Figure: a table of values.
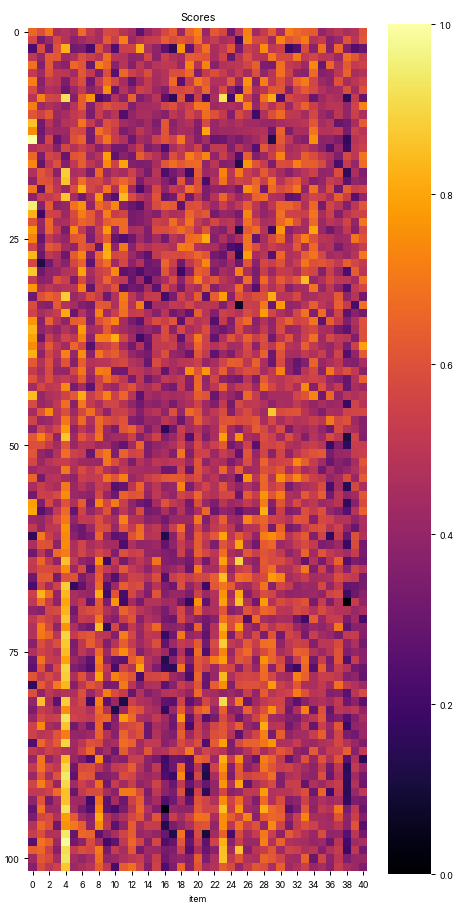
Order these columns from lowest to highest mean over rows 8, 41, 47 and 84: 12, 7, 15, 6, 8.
15, 7, 12, 8, 6
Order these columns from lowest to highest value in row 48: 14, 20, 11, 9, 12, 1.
14, 9, 20, 1, 11, 12
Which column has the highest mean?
4
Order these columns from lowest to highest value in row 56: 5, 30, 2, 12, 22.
5, 22, 2, 12, 30
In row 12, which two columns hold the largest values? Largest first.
21, 0
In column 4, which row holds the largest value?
98
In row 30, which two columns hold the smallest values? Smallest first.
14, 12
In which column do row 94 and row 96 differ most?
28
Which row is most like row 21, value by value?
35
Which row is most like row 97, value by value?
90
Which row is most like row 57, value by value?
39
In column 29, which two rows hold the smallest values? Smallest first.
13, 24
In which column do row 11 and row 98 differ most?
0
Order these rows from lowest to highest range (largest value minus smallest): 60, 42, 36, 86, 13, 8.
42, 60, 36, 86, 8, 13
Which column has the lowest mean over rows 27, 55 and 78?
38
